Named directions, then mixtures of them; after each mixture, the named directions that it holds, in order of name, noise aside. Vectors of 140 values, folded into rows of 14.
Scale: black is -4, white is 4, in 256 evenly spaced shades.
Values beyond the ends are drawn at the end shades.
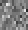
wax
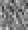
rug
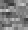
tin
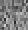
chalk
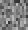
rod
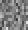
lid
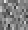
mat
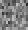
rod, rug, tin.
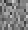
mat, rug, wax.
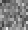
lid, tin, wax.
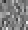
lid, mat.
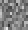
lid, mat, rug.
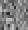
chalk, mat, tin.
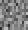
lid, mat.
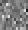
wax.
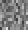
lid.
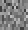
mat, wax.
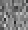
chalk.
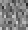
rod, rug.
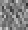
rug.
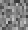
rod.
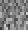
chalk, lid, mat.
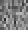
chalk.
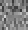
chalk, rug, wax.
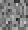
rod.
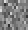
mat.
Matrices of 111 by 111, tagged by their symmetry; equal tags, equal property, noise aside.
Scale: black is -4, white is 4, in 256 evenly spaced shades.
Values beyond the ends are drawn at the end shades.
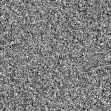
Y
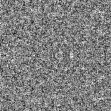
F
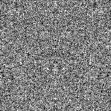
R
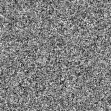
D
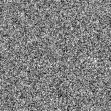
D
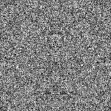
R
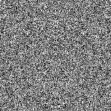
R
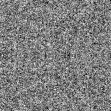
F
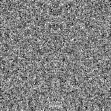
R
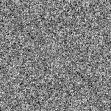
Y
